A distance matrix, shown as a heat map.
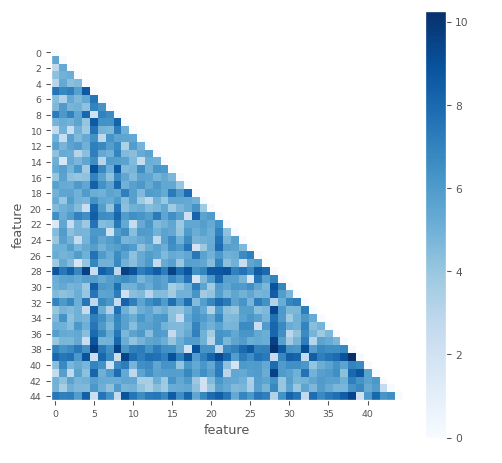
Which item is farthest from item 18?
38
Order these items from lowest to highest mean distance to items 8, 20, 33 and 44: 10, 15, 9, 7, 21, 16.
7, 16, 10, 15, 9, 21
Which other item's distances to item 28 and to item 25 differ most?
29
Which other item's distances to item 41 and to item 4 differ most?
20
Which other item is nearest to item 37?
4
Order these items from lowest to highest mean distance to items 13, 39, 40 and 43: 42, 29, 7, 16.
7, 42, 16, 29
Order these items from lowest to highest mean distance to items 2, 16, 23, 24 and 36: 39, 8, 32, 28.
32, 8, 39, 28
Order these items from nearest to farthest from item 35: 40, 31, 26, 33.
26, 33, 31, 40
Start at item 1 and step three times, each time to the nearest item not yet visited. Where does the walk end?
6
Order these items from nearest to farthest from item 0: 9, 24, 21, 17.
24, 9, 17, 21
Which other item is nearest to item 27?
3
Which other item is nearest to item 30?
36
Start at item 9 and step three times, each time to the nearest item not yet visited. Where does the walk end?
19
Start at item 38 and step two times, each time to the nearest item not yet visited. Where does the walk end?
21
